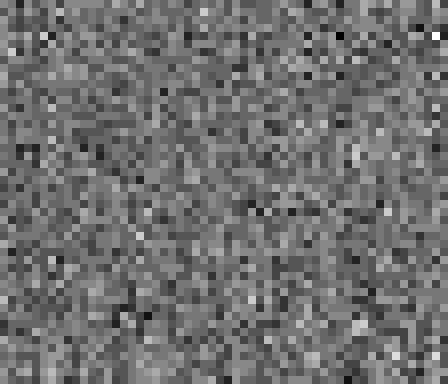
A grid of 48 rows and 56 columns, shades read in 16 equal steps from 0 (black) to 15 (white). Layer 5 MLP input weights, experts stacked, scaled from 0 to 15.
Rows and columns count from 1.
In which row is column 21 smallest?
12
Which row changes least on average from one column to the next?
9
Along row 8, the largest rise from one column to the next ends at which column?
45
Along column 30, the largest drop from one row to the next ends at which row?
11
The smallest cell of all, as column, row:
43, 5
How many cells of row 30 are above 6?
26
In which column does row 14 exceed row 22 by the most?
55
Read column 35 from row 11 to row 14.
6 8 6 5
